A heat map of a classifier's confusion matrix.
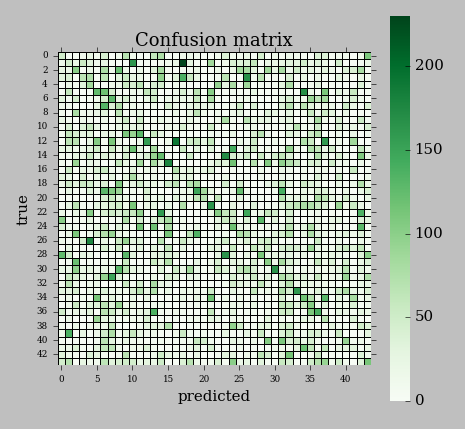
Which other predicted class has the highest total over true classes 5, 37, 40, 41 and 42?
34
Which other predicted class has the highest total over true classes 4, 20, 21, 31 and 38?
7
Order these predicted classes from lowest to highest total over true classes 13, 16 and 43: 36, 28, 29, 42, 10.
29, 28, 42, 36, 10
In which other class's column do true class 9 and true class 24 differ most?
13
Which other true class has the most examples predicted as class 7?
31
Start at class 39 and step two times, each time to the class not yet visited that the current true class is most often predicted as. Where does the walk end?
17
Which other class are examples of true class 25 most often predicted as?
19
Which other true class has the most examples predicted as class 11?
24
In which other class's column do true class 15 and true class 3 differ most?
26
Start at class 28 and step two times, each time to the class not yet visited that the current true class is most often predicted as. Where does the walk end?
0
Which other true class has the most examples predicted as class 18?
30
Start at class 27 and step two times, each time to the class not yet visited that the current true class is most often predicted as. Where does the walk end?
8
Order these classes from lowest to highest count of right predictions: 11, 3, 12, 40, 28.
3, 40, 28, 11, 12
